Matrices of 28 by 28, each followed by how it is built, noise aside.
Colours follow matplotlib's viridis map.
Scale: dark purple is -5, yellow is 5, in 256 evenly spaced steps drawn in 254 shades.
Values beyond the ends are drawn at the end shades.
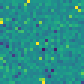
sparse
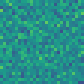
blocks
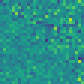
upper triangular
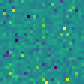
sparse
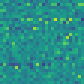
uneven rows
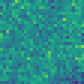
smooth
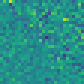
upper triangular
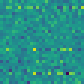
uneven rows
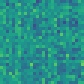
blocks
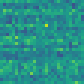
blocks
